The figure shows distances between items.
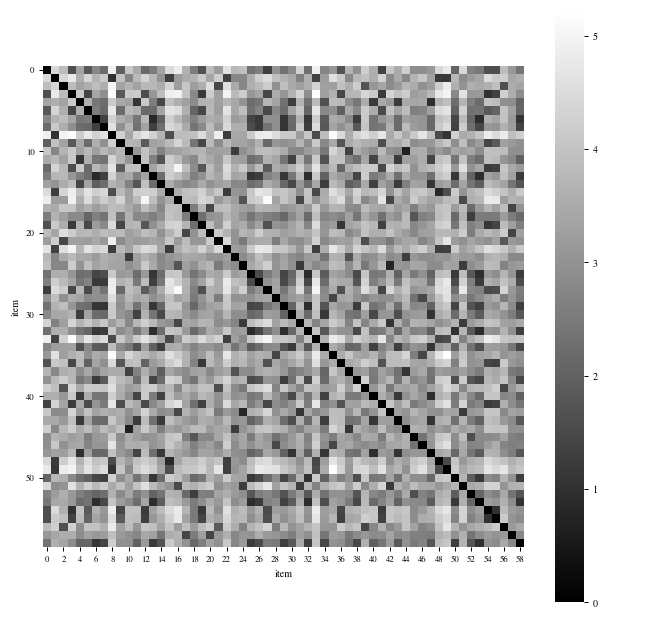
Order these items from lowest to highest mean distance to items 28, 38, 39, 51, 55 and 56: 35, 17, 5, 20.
35, 5, 17, 20
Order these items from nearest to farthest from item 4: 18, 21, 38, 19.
38, 18, 21, 19
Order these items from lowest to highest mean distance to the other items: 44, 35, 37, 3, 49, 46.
37, 46, 44, 3, 35, 49
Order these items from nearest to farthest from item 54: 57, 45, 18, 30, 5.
5, 18, 45, 57, 30
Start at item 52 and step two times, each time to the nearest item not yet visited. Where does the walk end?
45
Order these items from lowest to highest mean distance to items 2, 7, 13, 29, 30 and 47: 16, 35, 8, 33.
35, 16, 33, 8
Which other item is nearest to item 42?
24
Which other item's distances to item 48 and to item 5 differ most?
15
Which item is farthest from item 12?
16
